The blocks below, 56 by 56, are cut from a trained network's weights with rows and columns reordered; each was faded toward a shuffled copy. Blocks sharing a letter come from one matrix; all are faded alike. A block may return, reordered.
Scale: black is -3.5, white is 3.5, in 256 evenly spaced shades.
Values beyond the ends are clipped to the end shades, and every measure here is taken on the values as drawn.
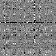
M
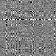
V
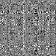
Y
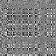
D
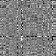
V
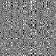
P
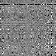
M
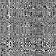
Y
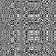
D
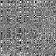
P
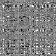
Y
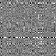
V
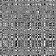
D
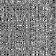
Y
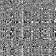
Y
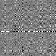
V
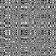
D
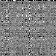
M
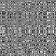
D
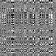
D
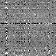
M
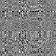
V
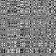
D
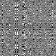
M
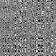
P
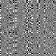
V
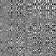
V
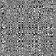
P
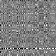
V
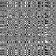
D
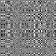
D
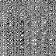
Y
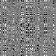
V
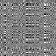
D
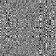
P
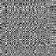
D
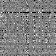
M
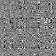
P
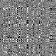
P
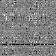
M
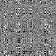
P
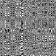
P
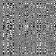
V
